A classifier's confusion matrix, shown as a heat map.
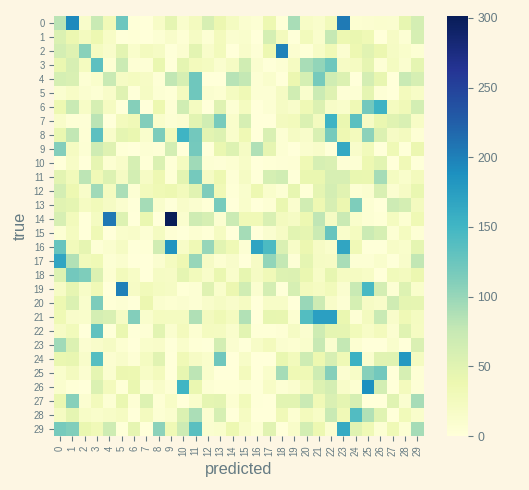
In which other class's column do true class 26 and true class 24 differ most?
25
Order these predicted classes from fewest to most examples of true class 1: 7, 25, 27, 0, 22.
7, 27, 25, 0, 22
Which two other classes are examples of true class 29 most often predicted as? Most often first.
23, 11
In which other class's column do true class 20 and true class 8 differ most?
10
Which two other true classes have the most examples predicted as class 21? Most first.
4, 3
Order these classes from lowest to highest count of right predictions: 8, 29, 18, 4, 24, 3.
18, 4, 29, 8, 3, 24
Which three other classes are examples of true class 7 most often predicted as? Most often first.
22, 24, 13
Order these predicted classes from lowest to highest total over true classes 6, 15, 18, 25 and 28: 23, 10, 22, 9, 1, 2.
9, 23, 2, 10, 1, 22
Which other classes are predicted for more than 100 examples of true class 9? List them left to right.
0, 11, 23
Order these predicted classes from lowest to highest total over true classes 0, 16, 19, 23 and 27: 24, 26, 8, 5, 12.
26, 8, 24, 12, 5
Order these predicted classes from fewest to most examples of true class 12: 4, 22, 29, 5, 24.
24, 4, 29, 22, 5
